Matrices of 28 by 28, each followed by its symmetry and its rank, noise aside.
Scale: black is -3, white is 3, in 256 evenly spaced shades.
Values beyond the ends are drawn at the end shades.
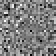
symmetric, rank seven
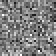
antisymmetric, rank eight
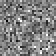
symmetric, rank six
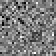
symmetric, rank eight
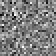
no symmetry, rank six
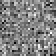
no symmetry, rank seven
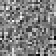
symmetric, rank eight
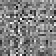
antisymmetric, rank six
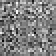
antisymmetric, rank six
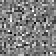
antisymmetric, rank eight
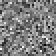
no symmetry, rank eight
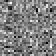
no symmetry, rank six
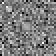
symmetric, rank eight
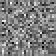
no symmetry, rank six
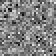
symmetric, rank eight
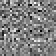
no symmetry, rank six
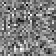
no symmetry, rank seven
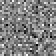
no symmetry, rank six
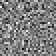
antisymmetric, rank eight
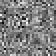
antisymmetric, rank six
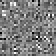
symmetric, rank seven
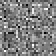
antisymmetric, rank six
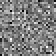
symmetric, rank eight
